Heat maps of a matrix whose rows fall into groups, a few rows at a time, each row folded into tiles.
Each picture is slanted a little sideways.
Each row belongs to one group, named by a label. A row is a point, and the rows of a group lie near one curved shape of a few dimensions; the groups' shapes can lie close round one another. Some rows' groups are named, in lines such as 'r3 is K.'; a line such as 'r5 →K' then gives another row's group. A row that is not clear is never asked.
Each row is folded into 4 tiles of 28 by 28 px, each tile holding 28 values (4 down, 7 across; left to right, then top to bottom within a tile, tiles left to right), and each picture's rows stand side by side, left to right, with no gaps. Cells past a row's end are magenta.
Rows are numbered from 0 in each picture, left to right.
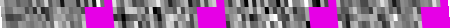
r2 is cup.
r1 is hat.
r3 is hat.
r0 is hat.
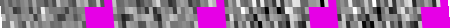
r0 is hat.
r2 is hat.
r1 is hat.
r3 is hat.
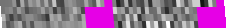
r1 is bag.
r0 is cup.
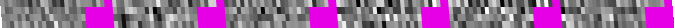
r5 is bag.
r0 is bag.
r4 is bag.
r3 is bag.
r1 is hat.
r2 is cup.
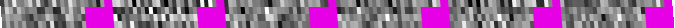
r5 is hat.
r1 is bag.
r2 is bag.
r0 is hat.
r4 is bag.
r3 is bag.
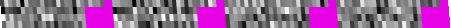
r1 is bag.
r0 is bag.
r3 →hat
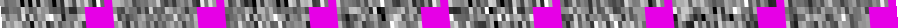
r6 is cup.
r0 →bag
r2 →bag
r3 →hat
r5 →bag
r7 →hat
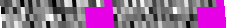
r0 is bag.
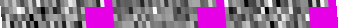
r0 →hat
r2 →bag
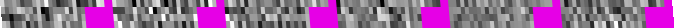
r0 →hat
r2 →bag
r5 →bag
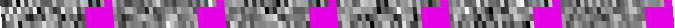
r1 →hat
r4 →hat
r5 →cup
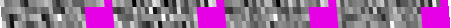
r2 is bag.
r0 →hat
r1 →bag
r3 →hat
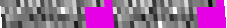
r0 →cup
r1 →cup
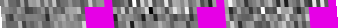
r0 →cup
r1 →cup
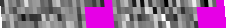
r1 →cup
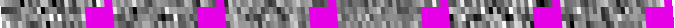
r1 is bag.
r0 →bag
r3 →hat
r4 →cup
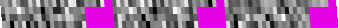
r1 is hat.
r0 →hat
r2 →hat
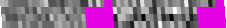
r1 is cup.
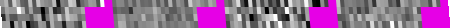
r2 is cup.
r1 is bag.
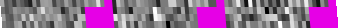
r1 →bag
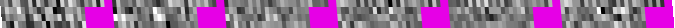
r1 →bag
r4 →cup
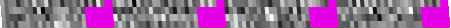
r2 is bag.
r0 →hat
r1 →bag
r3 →cup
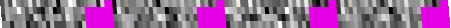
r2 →cup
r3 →hat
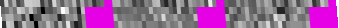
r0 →hat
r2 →cup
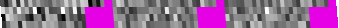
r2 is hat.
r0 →cup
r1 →bag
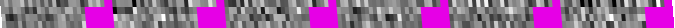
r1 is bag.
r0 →cup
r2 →cup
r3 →bag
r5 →bag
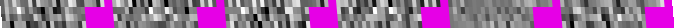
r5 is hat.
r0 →hat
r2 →hat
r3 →bag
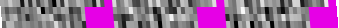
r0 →cup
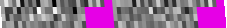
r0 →bag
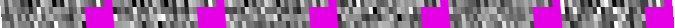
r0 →bag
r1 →bag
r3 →cup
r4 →bag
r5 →bag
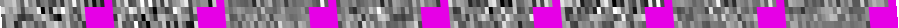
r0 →cup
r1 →hat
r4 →bag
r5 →bag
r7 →bag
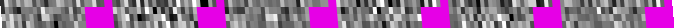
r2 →bag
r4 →bag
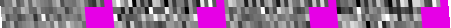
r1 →bag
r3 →bag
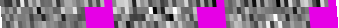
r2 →cup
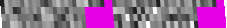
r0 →hat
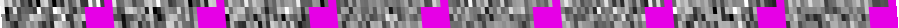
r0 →bag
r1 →hat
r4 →cup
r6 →cup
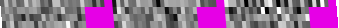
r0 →hat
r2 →bag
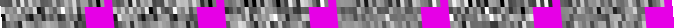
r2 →bag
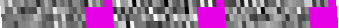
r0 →bag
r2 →cup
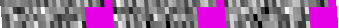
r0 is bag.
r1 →bag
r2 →hat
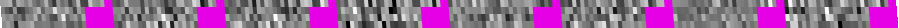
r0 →bag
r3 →hat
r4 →hat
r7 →bag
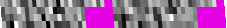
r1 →hat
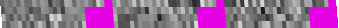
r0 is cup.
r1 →cup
